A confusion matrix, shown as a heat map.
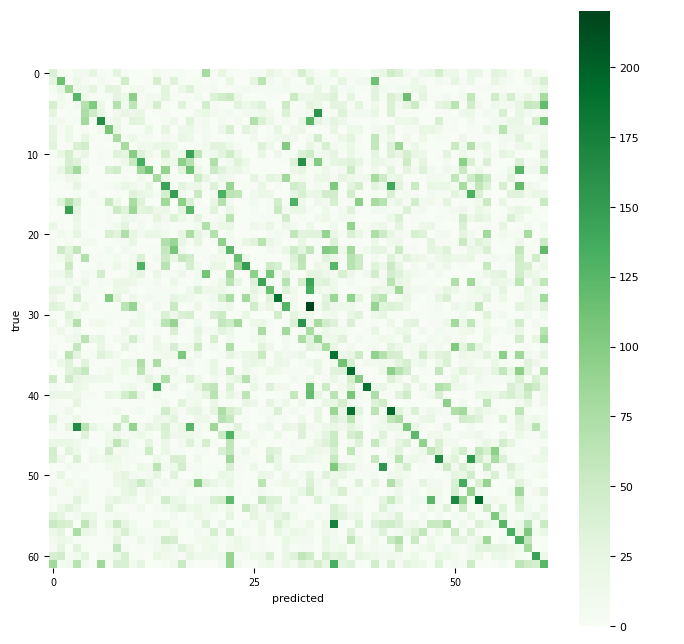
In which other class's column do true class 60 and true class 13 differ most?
22
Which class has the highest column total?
35
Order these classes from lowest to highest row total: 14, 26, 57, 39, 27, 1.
1, 27, 57, 26, 39, 14
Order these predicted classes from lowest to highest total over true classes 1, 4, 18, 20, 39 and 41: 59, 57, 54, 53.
53, 57, 54, 59
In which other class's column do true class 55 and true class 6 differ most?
32
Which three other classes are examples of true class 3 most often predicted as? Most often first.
44, 10, 61
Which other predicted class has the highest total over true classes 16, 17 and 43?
2
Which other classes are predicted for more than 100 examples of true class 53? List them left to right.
22, 47, 50
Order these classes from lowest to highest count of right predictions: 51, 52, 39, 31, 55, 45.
52, 55, 45, 51, 31, 39
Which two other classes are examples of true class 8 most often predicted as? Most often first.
40, 33
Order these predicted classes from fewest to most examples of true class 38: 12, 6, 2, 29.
29, 6, 12, 2
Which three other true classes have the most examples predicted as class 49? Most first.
41, 56, 39
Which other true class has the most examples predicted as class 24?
28
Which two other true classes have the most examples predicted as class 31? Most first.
11, 33
